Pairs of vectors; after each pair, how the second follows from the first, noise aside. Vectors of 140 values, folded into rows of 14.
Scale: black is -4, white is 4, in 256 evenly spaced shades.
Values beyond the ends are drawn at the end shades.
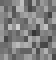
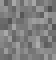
wrapped around, shrunk.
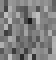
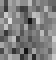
copied.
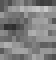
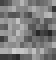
reversed.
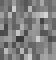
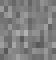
wrapped around, shrunk.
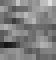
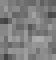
wrapped around, shrunk.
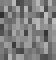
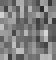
negated.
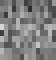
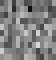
copied.
